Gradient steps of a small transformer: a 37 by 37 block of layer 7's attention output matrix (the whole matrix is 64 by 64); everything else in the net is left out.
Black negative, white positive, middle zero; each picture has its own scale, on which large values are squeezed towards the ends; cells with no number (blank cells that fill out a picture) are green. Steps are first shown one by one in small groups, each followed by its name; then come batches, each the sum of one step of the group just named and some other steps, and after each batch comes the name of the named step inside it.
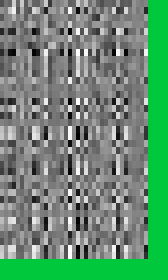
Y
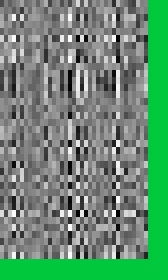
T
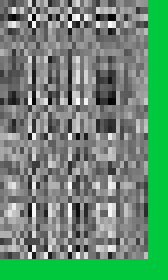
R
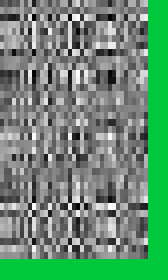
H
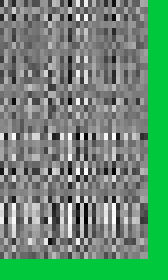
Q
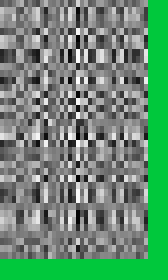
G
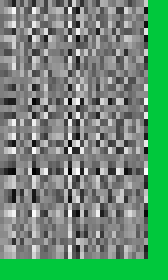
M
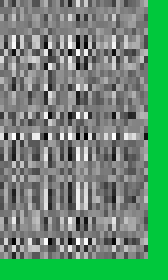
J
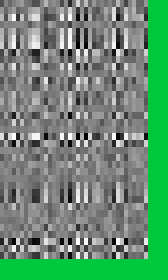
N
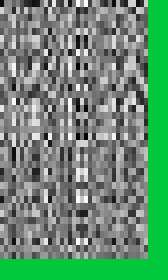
J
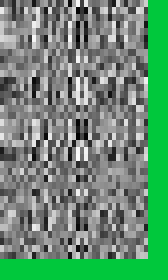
G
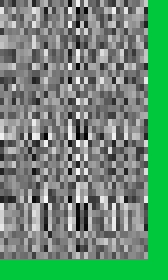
G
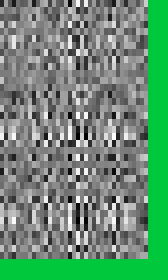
J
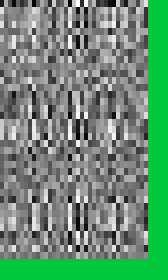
J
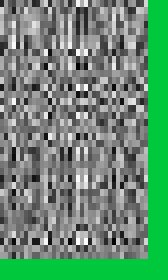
J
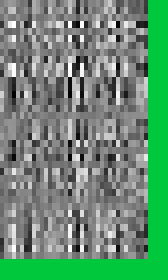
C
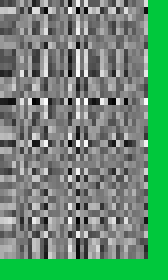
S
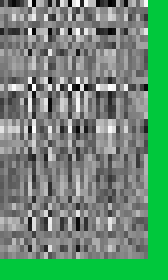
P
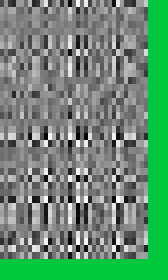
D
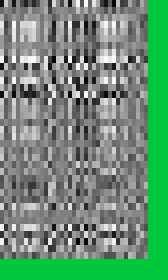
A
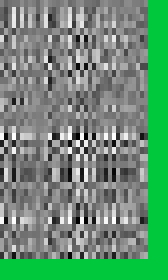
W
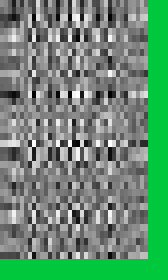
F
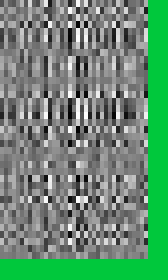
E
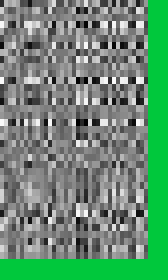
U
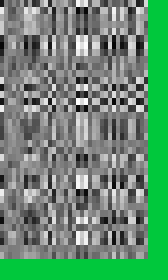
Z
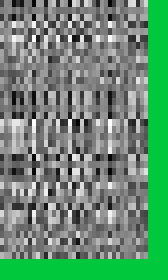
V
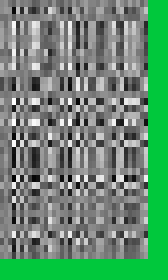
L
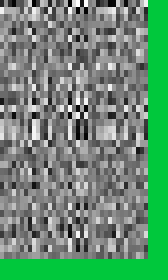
P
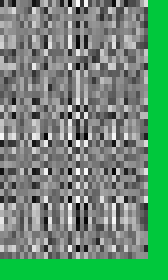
D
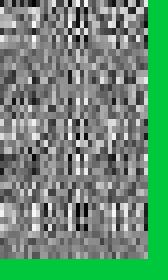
V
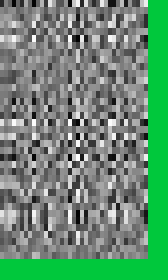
V
